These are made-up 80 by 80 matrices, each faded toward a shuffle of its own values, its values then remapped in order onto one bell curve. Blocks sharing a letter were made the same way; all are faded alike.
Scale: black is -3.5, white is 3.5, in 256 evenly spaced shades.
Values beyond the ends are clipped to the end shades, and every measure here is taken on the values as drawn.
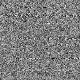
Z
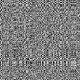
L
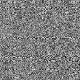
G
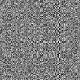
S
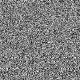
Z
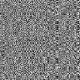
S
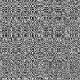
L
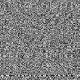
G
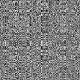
S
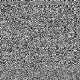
G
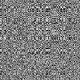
L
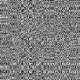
L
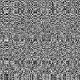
L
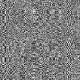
S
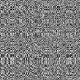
L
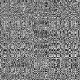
S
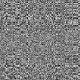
L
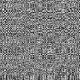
L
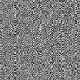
S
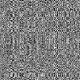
S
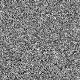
Z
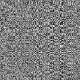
S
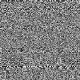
G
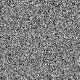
Z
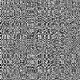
S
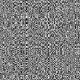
S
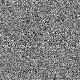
Z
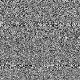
G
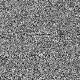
Z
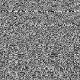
G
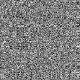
G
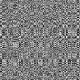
L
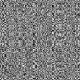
S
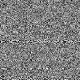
G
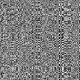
S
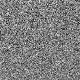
Z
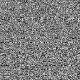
G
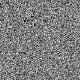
Z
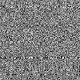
G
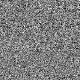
Z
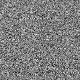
Z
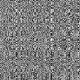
S
